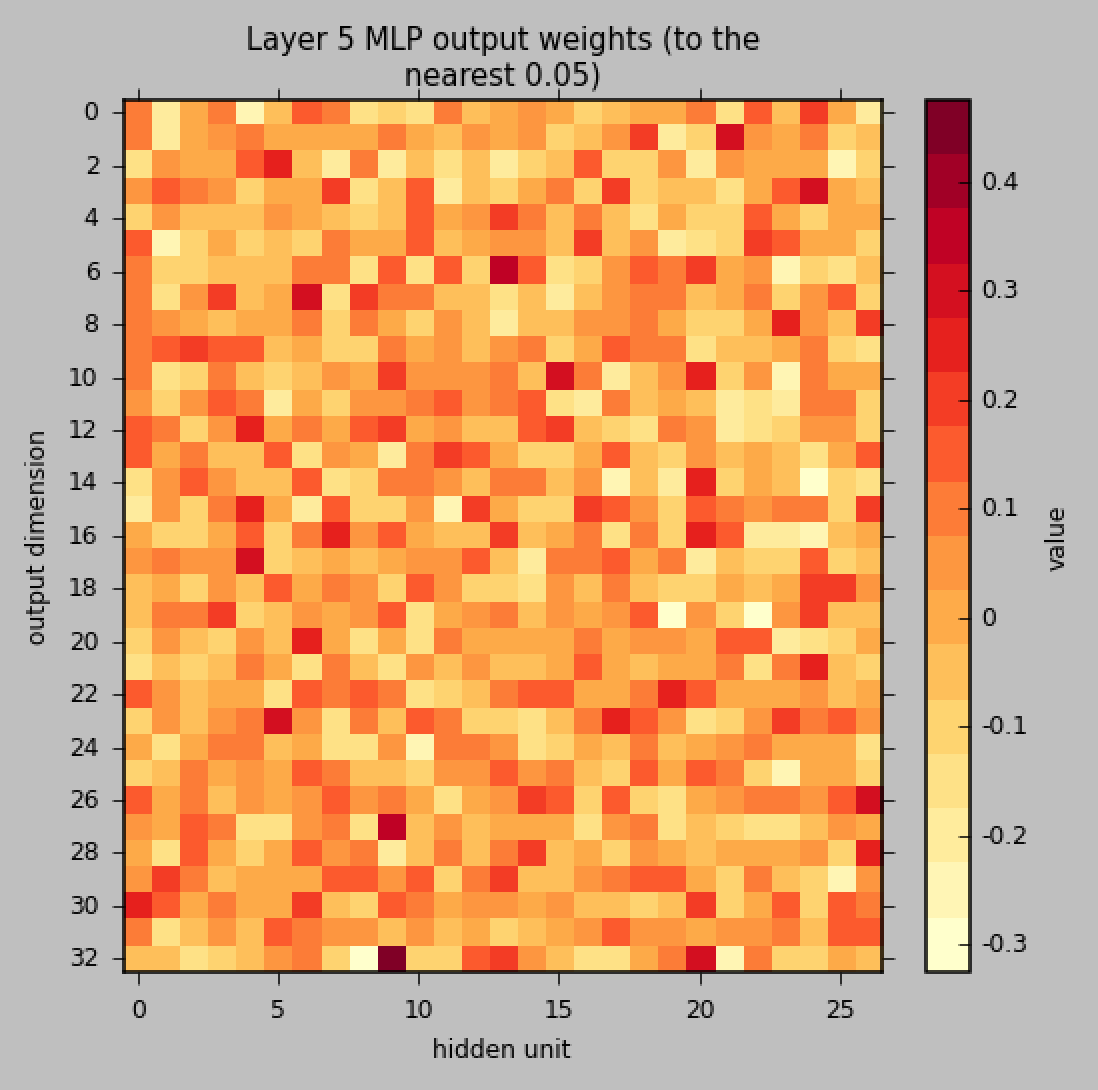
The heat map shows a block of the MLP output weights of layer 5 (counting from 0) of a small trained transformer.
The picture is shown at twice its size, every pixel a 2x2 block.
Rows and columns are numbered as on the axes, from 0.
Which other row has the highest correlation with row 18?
23
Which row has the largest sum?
26
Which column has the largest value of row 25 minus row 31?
13
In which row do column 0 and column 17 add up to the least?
14
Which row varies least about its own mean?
31
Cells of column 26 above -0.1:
22
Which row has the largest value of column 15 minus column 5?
10
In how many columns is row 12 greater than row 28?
11
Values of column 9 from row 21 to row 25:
-0.15 0.1 -0.05 0.05 -0.05
